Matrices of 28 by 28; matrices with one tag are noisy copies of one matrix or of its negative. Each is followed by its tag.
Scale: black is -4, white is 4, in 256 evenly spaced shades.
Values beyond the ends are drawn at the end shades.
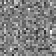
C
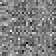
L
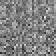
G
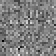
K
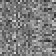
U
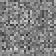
K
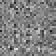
C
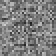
L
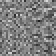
U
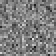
G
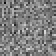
C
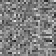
U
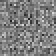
K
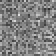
U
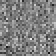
G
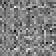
C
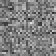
L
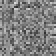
C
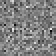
C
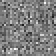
K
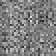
K
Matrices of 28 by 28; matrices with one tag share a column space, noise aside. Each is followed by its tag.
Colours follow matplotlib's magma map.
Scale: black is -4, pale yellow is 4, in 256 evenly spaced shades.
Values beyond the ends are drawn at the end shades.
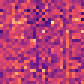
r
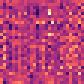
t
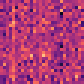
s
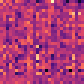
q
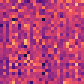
q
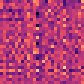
q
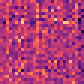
r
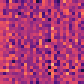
q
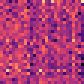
q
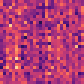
t
